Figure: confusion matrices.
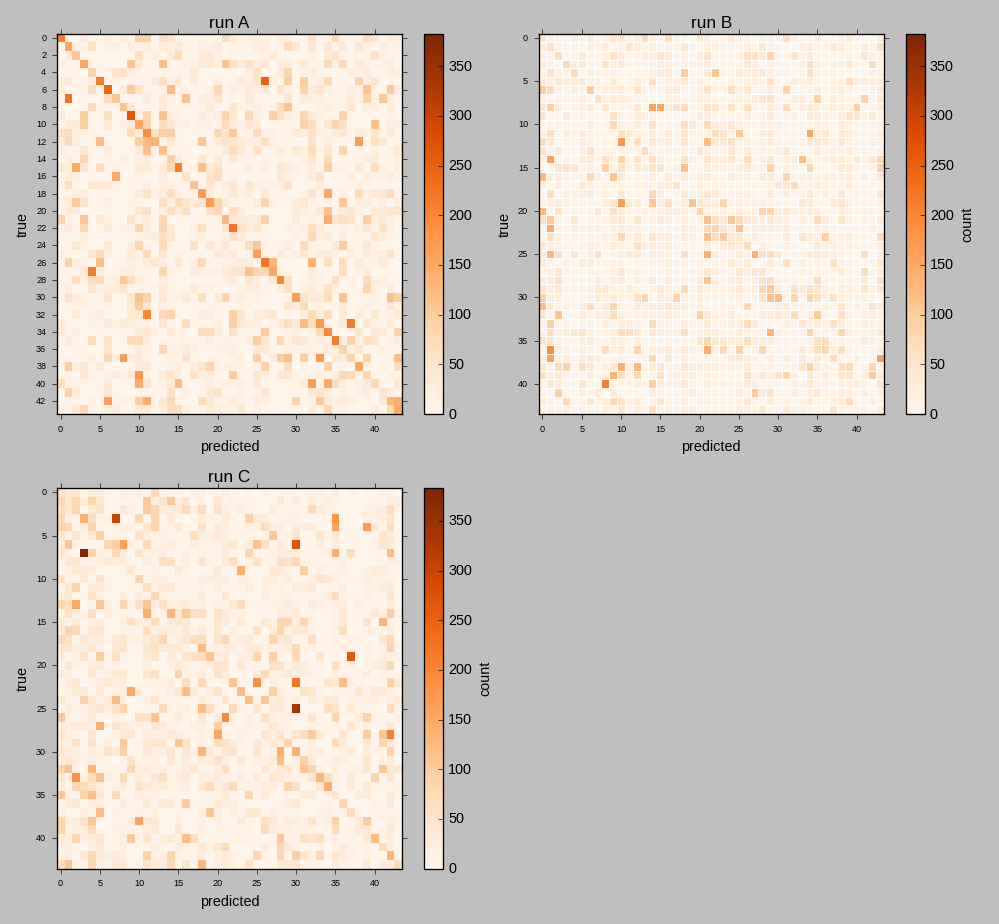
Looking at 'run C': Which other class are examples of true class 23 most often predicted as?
9
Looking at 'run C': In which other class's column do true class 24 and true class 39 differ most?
7
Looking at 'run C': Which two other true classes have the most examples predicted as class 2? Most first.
33, 13
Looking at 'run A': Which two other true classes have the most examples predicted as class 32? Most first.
40, 26
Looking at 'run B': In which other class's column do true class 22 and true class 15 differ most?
1
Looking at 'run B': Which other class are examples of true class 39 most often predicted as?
9
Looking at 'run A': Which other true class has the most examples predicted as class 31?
33
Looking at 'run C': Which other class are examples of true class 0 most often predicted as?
12
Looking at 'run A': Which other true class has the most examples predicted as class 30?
42
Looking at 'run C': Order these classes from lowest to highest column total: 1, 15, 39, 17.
17, 15, 39, 1
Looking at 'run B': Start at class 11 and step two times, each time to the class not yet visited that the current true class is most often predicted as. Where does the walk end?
29
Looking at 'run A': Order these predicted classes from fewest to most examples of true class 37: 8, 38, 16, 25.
38, 16, 25, 8
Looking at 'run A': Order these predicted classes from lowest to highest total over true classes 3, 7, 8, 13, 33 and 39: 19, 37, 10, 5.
5, 19, 10, 37
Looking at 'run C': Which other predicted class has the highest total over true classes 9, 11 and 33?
2
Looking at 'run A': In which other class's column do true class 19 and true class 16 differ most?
7
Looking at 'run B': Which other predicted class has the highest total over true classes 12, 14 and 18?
10
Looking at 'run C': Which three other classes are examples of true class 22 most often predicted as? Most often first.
30, 25, 36
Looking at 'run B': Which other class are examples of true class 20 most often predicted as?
0
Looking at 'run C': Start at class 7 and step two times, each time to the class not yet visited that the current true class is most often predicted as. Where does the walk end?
35
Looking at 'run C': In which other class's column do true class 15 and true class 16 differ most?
41
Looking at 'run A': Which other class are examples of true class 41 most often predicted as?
1
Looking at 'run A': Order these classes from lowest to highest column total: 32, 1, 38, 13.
38, 1, 32, 13
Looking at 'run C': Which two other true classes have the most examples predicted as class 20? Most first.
28, 27
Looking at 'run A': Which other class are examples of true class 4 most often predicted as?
29
